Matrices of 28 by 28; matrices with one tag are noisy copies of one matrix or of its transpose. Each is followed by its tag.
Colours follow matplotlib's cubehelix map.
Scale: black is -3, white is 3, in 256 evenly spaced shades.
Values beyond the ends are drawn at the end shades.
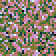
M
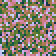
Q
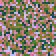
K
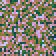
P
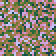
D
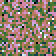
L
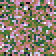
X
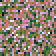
X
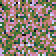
Q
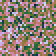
P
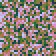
L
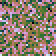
Q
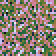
X
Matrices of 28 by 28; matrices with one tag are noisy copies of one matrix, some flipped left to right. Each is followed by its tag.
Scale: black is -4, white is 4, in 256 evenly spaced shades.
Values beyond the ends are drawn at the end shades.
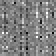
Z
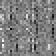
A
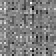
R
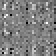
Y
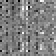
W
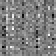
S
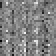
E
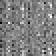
Y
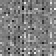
R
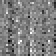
E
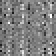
Y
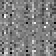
Y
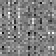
Z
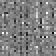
Z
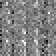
E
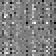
Y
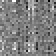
W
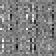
A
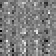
E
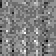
E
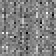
Z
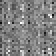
Y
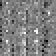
E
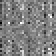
Y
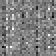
S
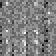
E
